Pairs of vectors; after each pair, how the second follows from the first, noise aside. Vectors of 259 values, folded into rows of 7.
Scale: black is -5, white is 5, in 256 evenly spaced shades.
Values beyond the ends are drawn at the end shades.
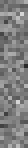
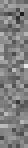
negated.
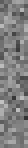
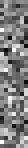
reversed, negated, scaled up.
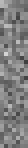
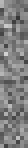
copied.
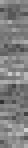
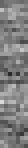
negated.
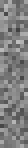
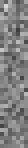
copied.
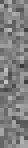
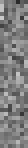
wrapped around.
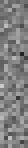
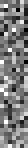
reversed, negated, scaled up.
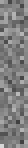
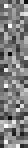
reversed, negated, scaled up.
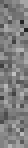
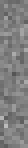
reversed, negated, shrunk.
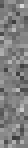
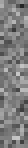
negated.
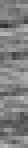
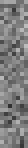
shuffled.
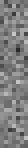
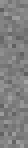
reversed, negated, shrunk.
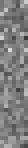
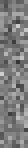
wrapped around.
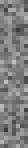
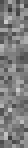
wrapped around.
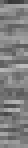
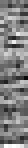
reversed, negated, scaled up.
